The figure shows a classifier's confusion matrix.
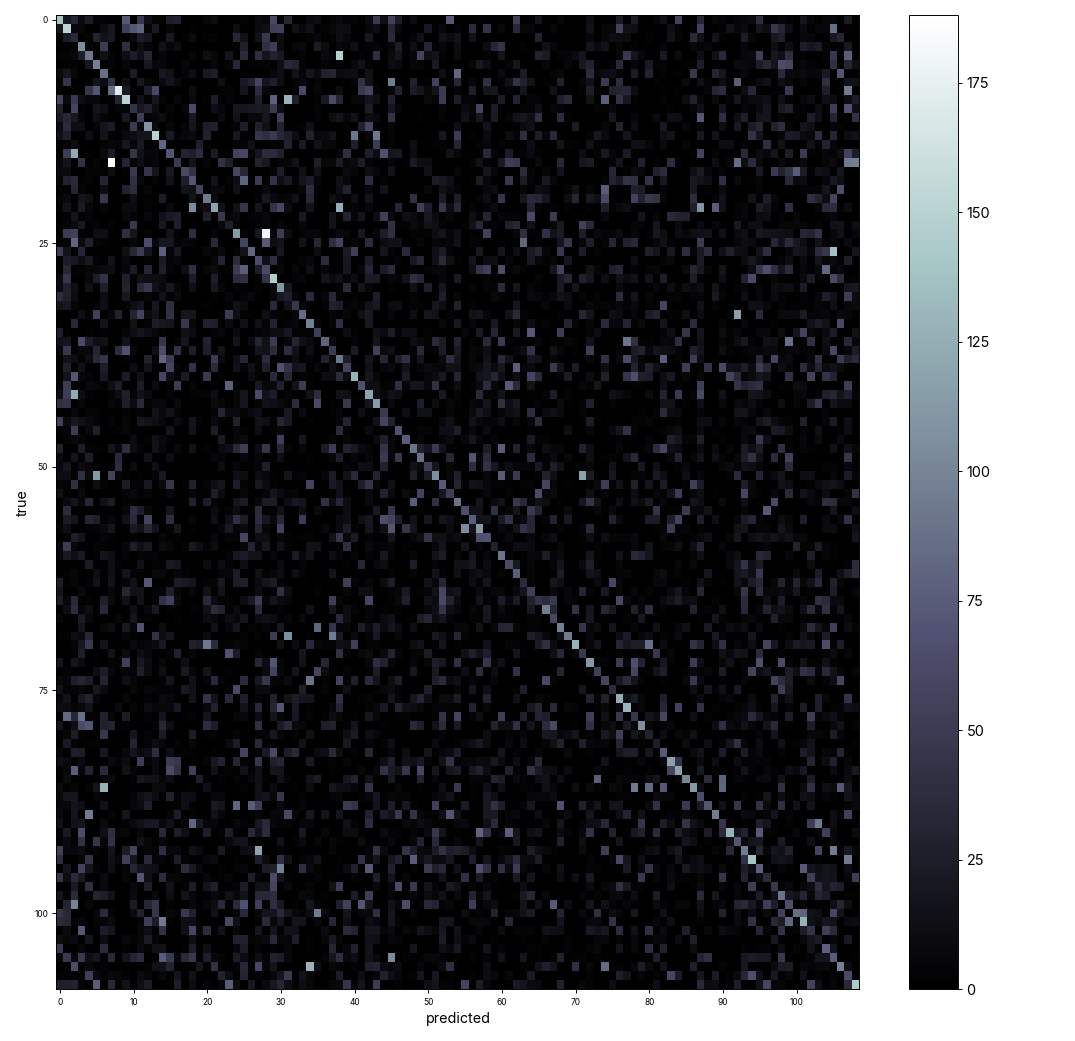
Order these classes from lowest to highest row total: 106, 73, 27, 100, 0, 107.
27, 107, 73, 106, 0, 100
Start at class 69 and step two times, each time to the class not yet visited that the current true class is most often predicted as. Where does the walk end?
107
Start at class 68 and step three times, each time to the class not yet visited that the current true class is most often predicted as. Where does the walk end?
52
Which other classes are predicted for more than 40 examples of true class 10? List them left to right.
2, 18, 29, 57, 105, 107
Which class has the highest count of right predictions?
8
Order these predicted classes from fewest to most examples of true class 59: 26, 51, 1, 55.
51, 55, 26, 1
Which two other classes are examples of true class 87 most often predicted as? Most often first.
30, 15
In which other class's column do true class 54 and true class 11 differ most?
48
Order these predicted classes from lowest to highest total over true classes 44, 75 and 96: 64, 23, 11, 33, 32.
32, 23, 33, 64, 11
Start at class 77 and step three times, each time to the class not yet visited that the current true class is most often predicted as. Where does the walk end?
42
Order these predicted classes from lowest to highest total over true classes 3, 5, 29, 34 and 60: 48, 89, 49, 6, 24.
89, 49, 48, 24, 6
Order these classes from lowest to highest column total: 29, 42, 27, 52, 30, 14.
14, 52, 42, 30, 27, 29
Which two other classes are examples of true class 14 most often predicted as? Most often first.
43, 96
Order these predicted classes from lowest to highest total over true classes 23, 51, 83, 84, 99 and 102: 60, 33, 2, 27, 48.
33, 48, 60, 27, 2
